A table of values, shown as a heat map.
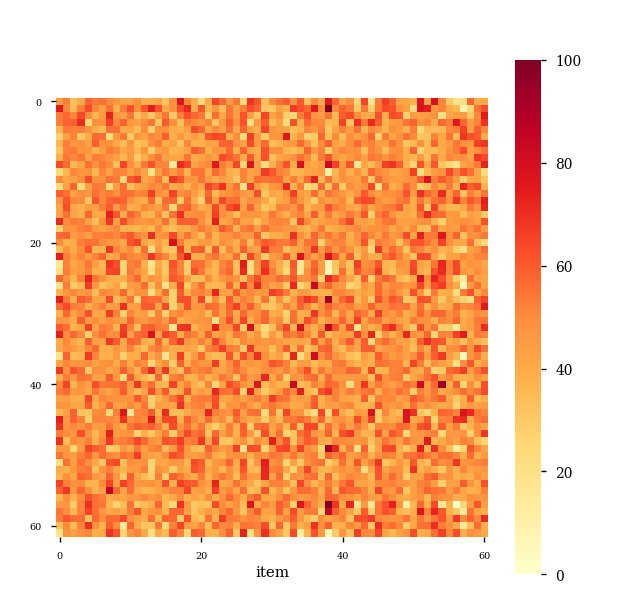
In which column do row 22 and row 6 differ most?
0
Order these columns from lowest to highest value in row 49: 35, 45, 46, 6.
45, 35, 6, 46
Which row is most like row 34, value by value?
16
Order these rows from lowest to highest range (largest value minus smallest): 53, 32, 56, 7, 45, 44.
56, 7, 53, 45, 44, 32
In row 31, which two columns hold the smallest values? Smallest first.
22, 32
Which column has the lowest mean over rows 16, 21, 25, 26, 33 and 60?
57
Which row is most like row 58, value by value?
25
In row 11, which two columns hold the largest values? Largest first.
52, 36
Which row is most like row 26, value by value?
36
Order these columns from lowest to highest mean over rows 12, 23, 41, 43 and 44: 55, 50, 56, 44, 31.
31, 56, 55, 50, 44
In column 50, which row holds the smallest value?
1
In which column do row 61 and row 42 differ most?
38
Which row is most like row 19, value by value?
13
